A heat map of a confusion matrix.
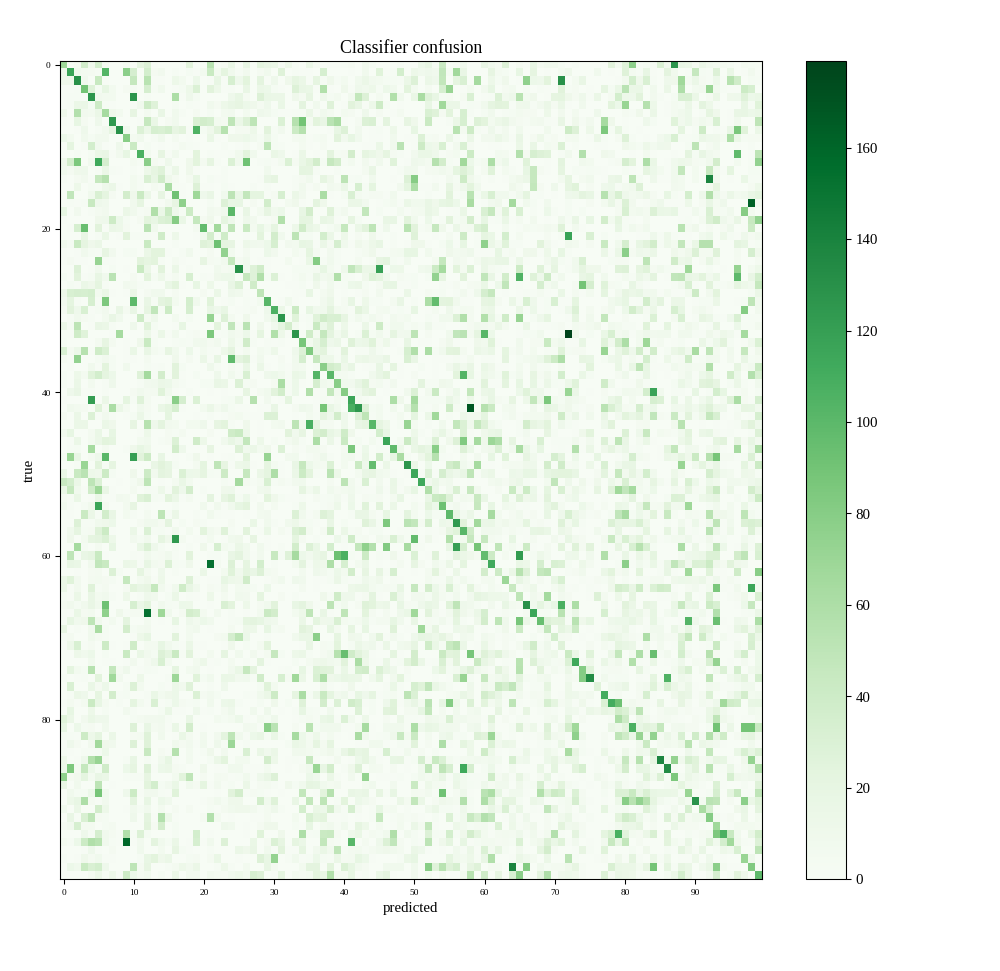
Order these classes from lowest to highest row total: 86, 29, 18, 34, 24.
24, 34, 18, 29, 86
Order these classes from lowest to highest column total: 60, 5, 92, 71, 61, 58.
71, 58, 61, 60, 5, 92
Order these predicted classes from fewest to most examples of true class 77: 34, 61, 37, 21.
21, 61, 37, 34
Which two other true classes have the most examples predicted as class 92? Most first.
14, 3
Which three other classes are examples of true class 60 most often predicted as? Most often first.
65, 40, 39
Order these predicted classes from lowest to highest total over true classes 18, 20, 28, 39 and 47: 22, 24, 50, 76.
76, 50, 22, 24
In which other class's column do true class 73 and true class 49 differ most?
44
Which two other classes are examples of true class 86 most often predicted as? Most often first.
57, 1
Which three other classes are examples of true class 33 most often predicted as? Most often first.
72, 60, 21
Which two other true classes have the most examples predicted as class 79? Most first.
94, 78
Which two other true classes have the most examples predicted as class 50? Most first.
58, 14
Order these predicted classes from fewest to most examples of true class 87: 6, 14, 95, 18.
14, 6, 95, 18
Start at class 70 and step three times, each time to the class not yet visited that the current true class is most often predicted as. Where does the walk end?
5
